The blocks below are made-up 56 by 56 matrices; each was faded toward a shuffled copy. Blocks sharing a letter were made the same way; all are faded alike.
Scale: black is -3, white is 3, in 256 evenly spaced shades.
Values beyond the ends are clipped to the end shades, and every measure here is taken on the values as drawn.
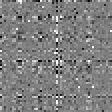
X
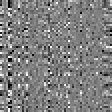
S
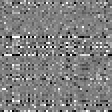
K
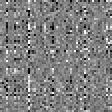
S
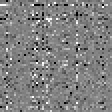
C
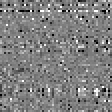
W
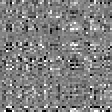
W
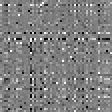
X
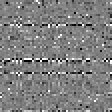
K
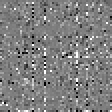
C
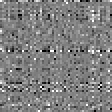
W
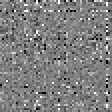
C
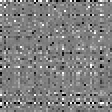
X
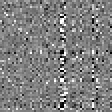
S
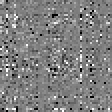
C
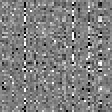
S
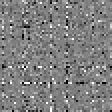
C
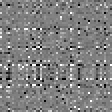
X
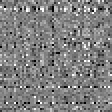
W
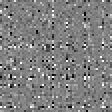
C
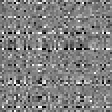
K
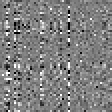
S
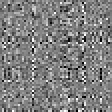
S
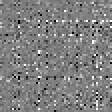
C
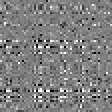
X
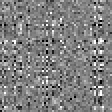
S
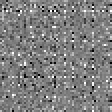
C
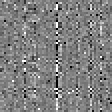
S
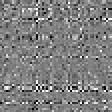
K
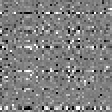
X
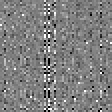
S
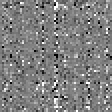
C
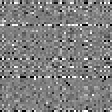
K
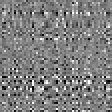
K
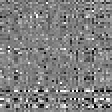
K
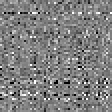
W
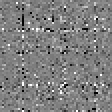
C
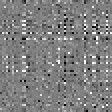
X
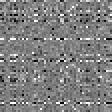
K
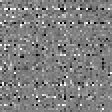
C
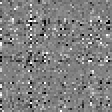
C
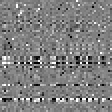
K
